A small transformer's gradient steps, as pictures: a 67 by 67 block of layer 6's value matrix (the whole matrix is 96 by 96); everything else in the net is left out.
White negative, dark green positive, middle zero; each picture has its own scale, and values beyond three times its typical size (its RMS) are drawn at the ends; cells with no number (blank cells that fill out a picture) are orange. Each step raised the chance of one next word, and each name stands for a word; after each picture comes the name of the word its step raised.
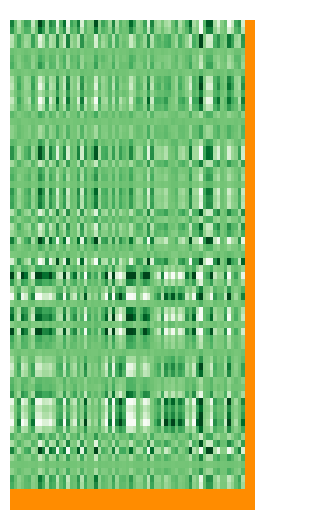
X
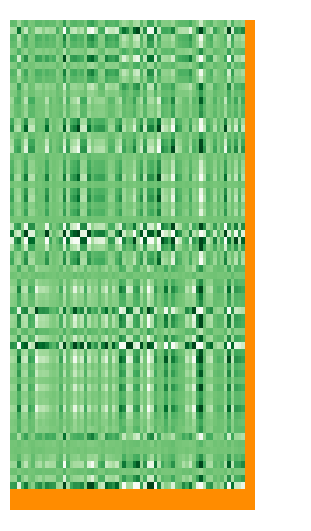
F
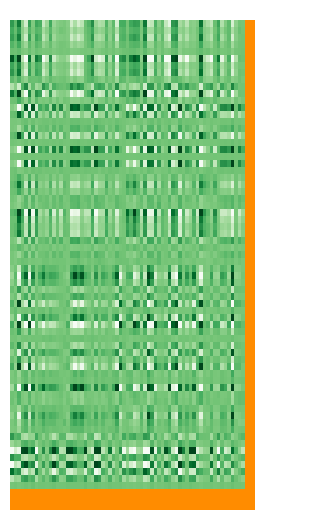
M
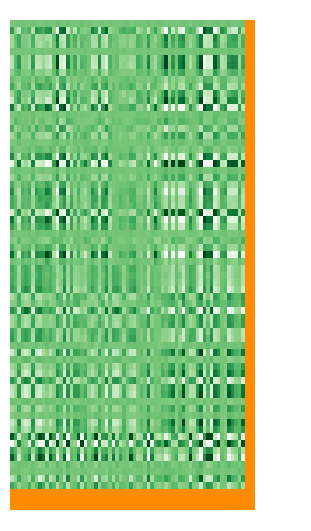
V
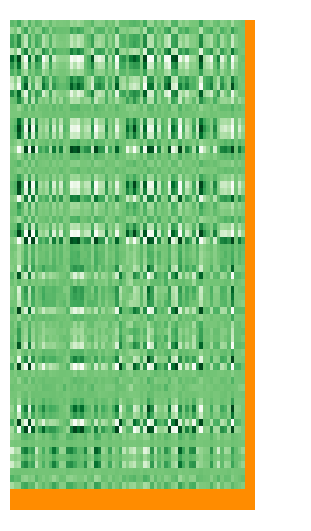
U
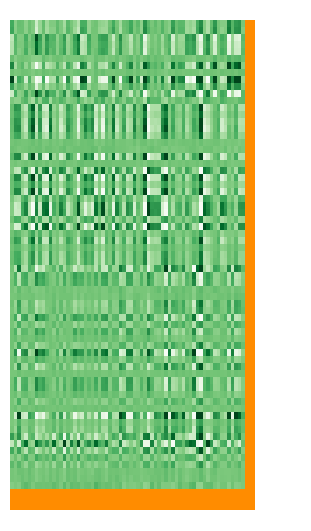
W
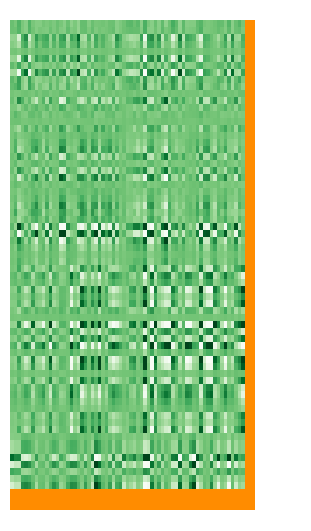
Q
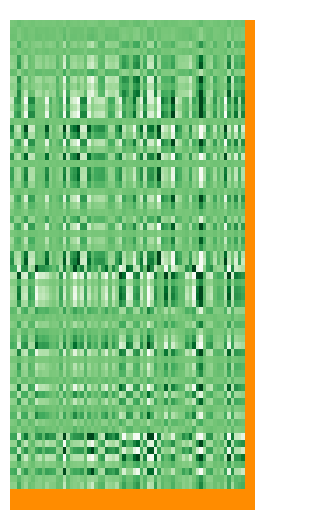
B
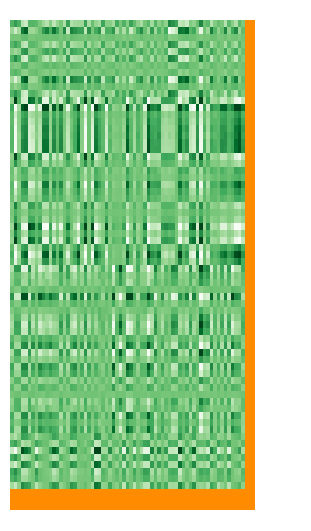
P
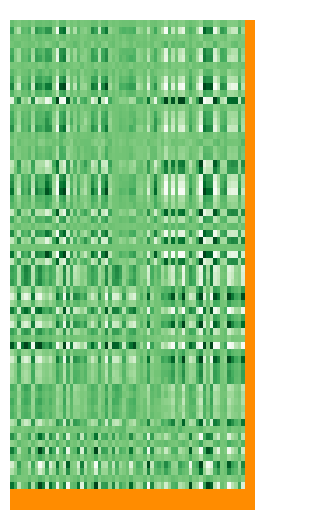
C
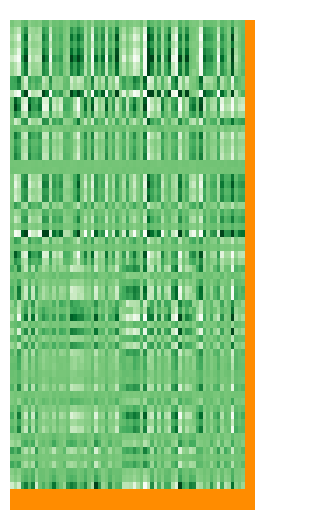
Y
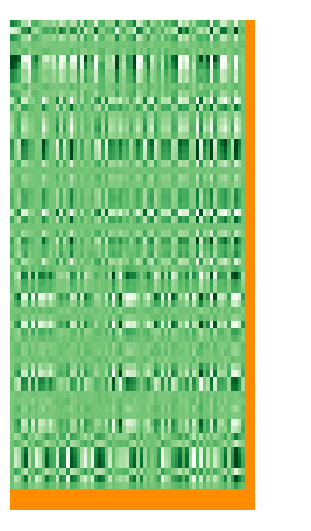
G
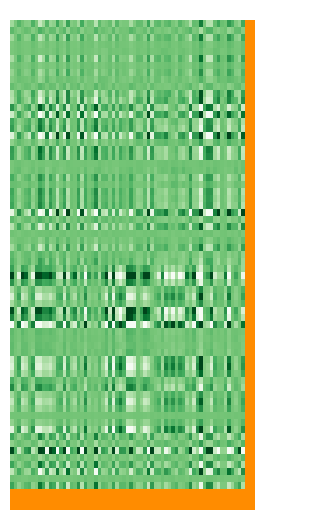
M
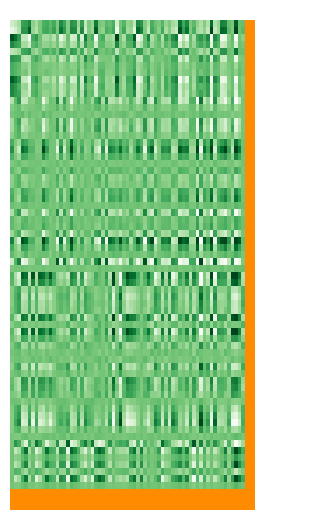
X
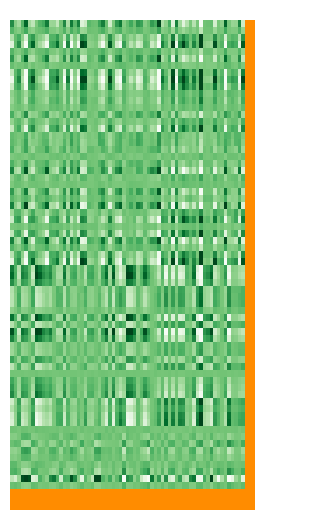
X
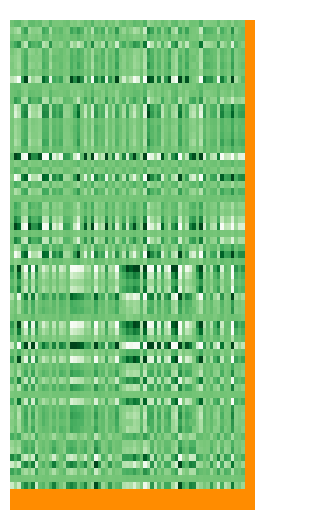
P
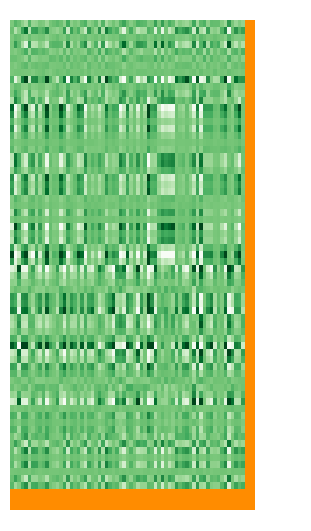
P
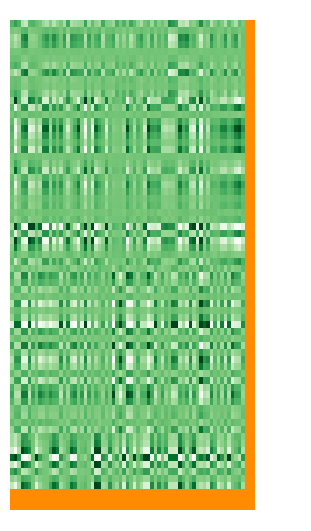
Q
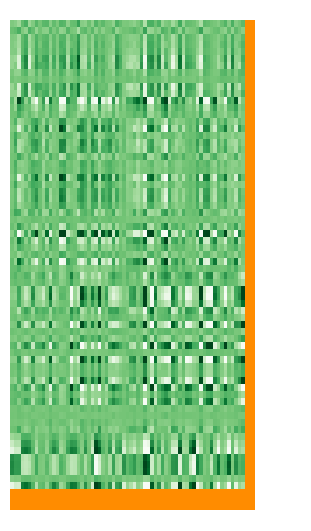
C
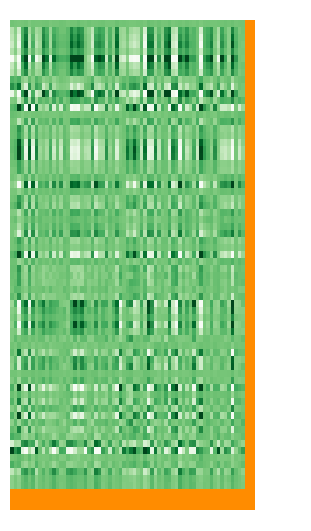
Y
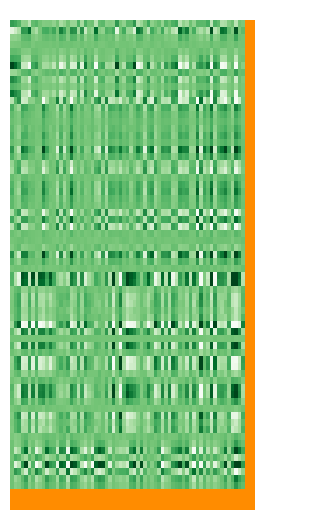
Q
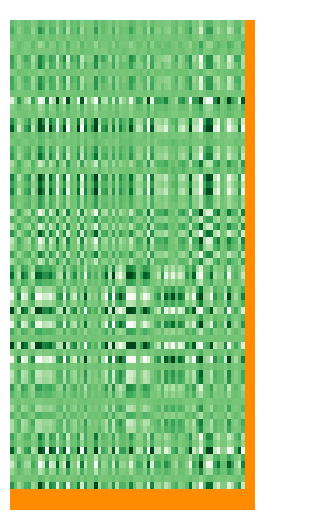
C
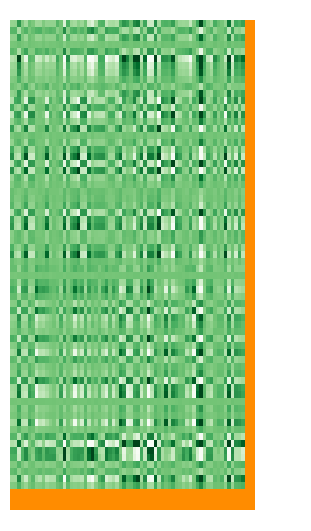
V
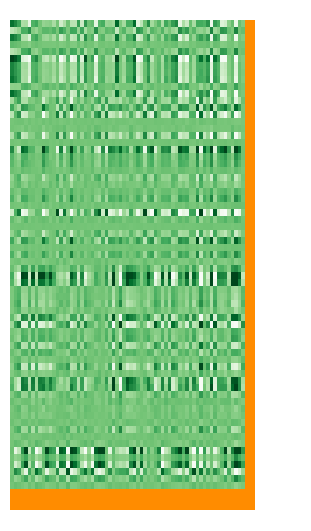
M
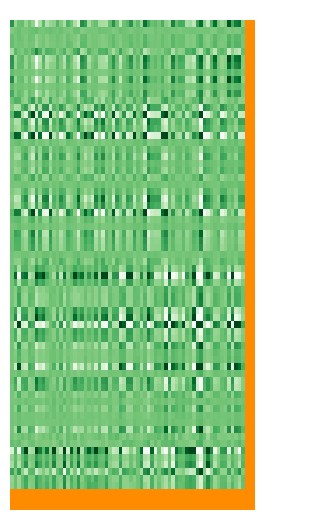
M
